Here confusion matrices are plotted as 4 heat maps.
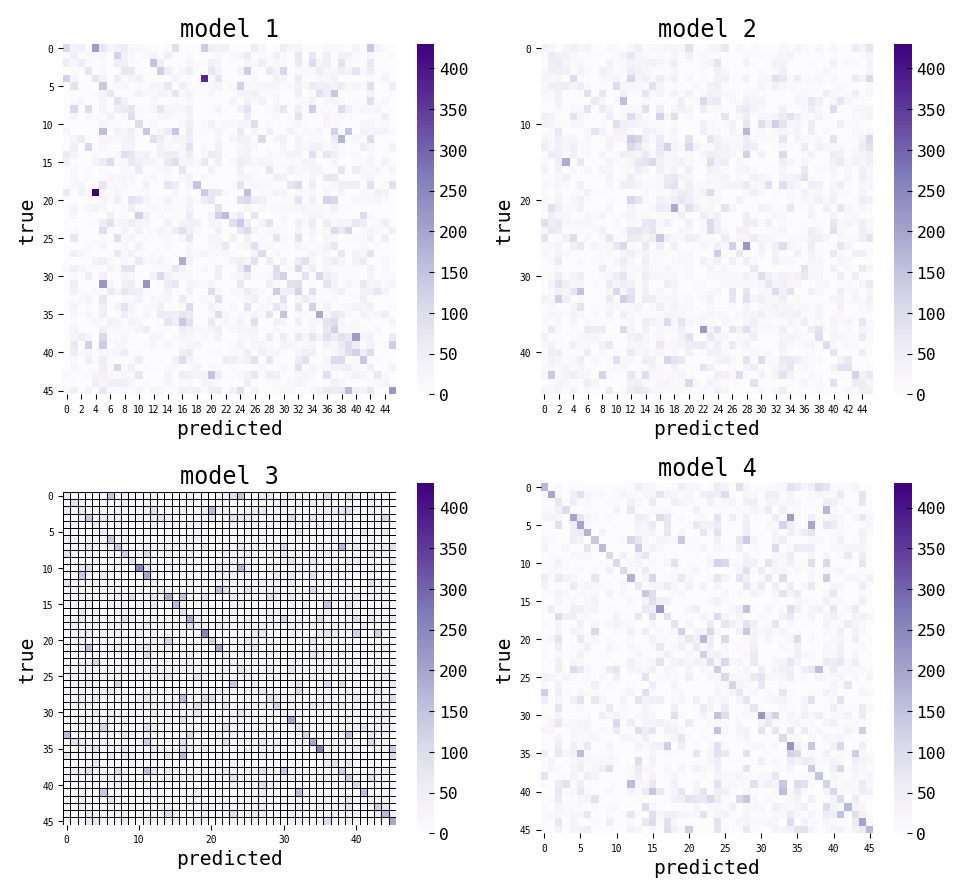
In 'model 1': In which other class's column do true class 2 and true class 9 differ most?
12
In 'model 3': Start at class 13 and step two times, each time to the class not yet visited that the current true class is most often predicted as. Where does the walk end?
3
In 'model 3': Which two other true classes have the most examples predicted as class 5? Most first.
41, 32
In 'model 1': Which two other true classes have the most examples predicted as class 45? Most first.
39, 18
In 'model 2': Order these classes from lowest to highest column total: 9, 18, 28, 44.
9, 44, 18, 28
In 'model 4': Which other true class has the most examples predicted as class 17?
34
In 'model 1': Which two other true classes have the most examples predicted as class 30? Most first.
35, 3
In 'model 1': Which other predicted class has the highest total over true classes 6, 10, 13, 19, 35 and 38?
4
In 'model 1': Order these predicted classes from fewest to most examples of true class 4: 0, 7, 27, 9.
27, 9, 7, 0
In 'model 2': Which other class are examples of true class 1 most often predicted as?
12
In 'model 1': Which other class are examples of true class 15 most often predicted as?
6
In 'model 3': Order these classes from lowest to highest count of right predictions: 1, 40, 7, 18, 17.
18, 1, 40, 7, 17
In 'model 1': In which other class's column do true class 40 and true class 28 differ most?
16
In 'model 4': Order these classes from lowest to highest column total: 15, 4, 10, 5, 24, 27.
10, 27, 4, 5, 15, 24
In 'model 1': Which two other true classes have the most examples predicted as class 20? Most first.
43, 32
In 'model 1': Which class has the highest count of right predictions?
45
